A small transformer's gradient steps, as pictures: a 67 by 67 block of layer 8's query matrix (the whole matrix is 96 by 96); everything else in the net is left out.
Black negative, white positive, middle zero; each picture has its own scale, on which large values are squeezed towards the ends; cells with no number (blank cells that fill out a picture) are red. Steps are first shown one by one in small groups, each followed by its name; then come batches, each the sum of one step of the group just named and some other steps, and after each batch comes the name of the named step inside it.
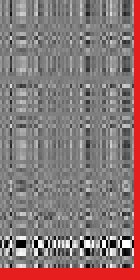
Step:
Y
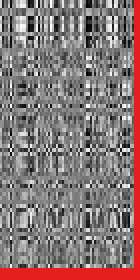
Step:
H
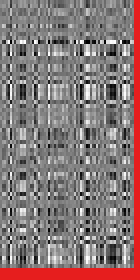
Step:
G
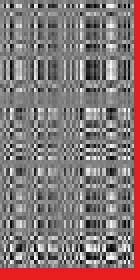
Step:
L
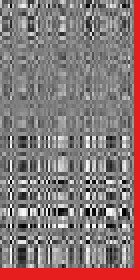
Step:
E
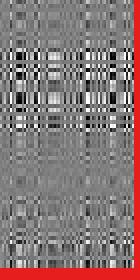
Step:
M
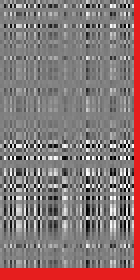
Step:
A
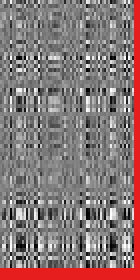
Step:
M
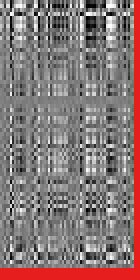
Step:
L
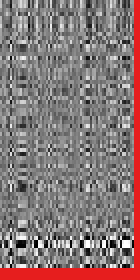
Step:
Y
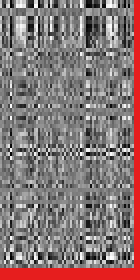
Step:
H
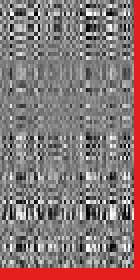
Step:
H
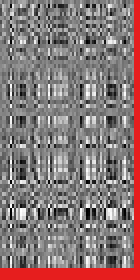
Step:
G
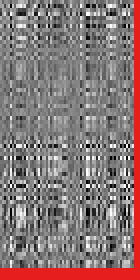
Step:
A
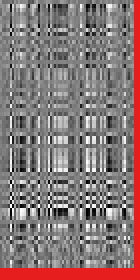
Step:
E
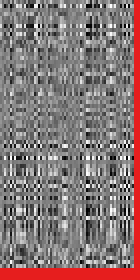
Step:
A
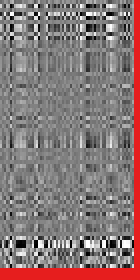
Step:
Y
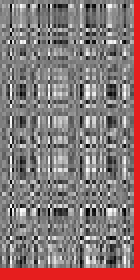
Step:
G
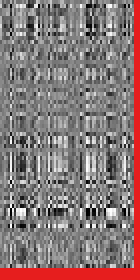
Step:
E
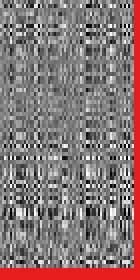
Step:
A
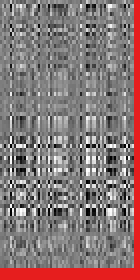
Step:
A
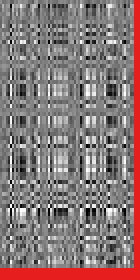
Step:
G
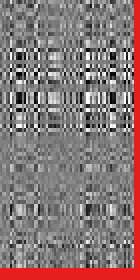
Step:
M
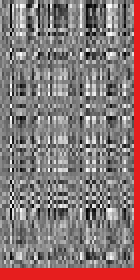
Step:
H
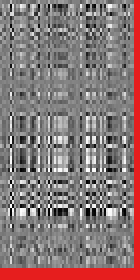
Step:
E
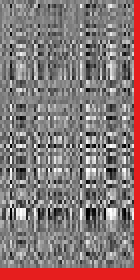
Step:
L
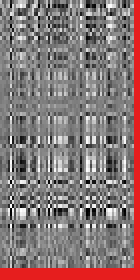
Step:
E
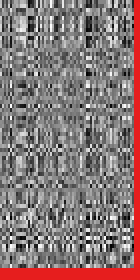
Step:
H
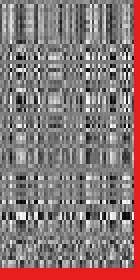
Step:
M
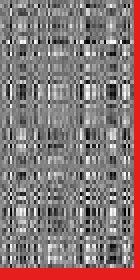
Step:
G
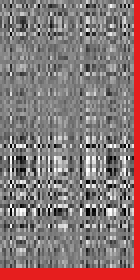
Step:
A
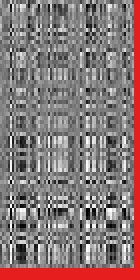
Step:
E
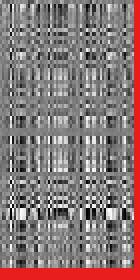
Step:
E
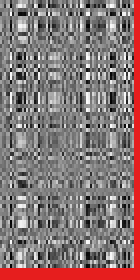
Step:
M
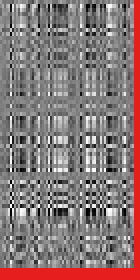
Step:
E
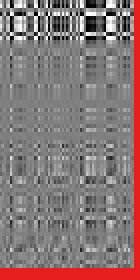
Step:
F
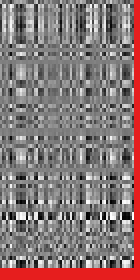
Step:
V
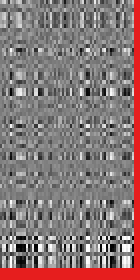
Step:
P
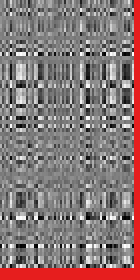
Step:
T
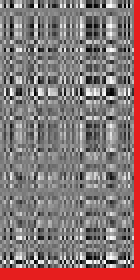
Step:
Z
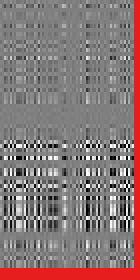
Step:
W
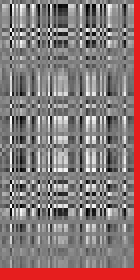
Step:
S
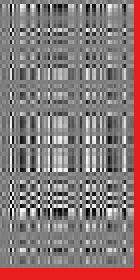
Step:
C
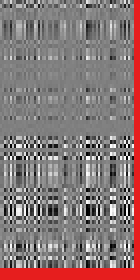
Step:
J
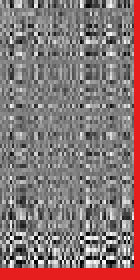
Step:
V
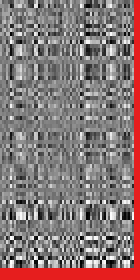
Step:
V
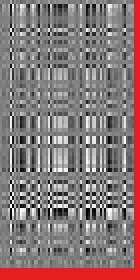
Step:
C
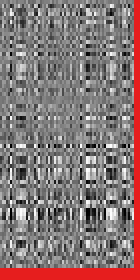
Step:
V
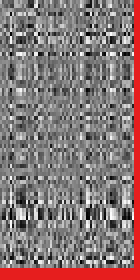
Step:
V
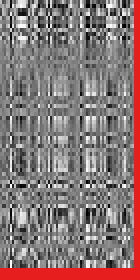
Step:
S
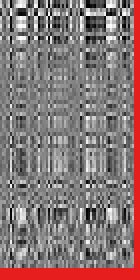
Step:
F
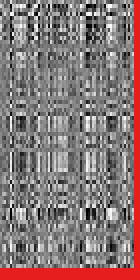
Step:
S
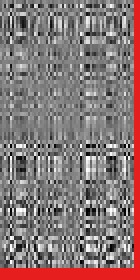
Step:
J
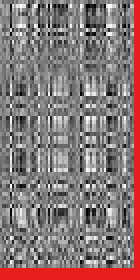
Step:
S
